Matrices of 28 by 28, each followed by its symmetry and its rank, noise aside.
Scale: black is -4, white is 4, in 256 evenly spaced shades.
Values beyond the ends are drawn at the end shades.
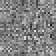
no symmetry, rank six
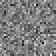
symmetric, rank six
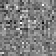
no symmetry, rank six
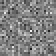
symmetric, rank six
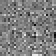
antisymmetric, rank six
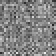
no symmetry, rank five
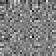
no symmetry, rank five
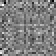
antisymmetric, rank six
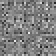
no symmetry, rank five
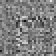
antisymmetric, rank six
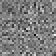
symmetric, rank six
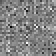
symmetric, rank six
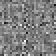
antisymmetric, rank six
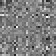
no symmetry, rank six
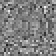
antisymmetric, rank six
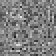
no symmetry, rank five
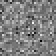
symmetric, rank four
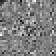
symmetric, rank four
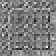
symmetric, rank four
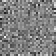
no symmetry, rank six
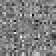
antisymmetric, rank six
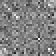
symmetric, rank five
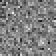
symmetric, rank six
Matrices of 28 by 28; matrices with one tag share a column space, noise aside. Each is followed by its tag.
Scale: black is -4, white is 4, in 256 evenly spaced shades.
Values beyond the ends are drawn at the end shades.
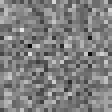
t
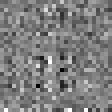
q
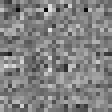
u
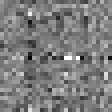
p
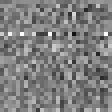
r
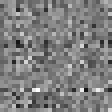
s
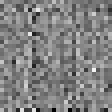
q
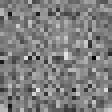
p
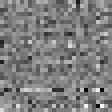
s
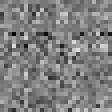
r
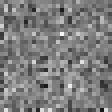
q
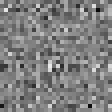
u
